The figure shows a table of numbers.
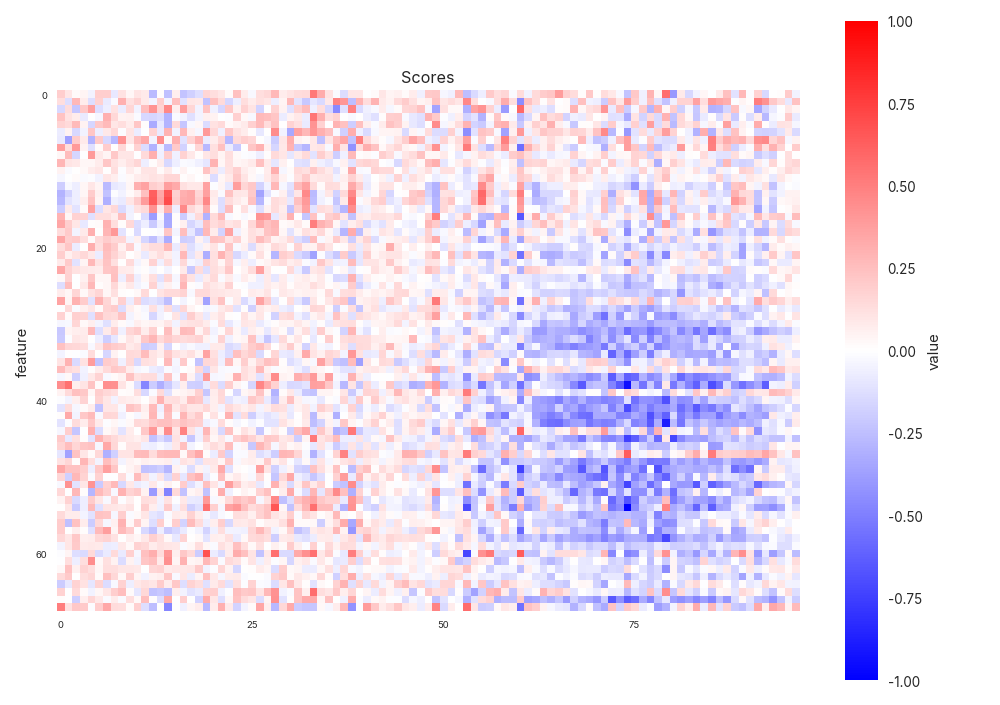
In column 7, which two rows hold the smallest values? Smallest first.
6, 47
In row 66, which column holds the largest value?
28
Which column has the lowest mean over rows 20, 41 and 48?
74
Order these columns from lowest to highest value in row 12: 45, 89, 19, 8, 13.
8, 45, 13, 89, 19
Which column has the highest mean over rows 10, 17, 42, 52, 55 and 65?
33
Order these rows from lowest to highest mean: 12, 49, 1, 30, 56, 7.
49, 30, 56, 12, 7, 1
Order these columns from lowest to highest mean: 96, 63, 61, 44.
63, 61, 96, 44
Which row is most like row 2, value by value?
44
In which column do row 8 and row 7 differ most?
60
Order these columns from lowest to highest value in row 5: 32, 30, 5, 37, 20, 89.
30, 37, 5, 89, 20, 32
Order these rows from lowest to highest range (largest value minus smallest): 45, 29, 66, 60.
29, 66, 45, 60
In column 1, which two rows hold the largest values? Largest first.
38, 51
